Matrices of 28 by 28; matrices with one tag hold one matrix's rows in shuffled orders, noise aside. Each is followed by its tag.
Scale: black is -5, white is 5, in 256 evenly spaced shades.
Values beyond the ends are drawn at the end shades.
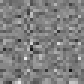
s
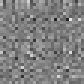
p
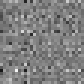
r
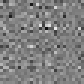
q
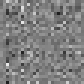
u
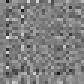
u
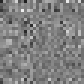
r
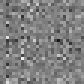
u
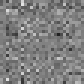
u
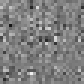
q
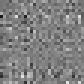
r
